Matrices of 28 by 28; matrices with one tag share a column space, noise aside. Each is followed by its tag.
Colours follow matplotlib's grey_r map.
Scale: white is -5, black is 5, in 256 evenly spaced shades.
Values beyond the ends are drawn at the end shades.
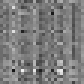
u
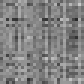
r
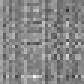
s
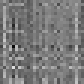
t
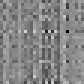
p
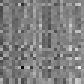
t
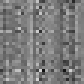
u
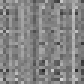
u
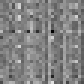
p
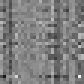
s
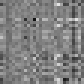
r
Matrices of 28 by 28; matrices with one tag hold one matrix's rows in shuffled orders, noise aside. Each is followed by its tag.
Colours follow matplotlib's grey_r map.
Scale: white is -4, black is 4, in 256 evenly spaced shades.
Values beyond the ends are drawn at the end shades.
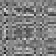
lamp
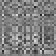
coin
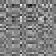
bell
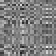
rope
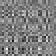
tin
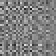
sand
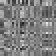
rope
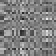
rope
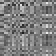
rope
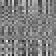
tin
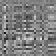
lamp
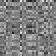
bell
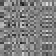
rope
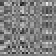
rope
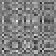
coin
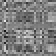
lamp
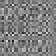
tin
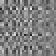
sand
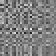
sand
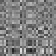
bell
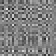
tin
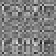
coin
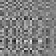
sand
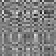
coin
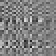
sand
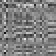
lamp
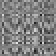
coin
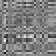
lamp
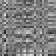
lamp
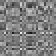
bell
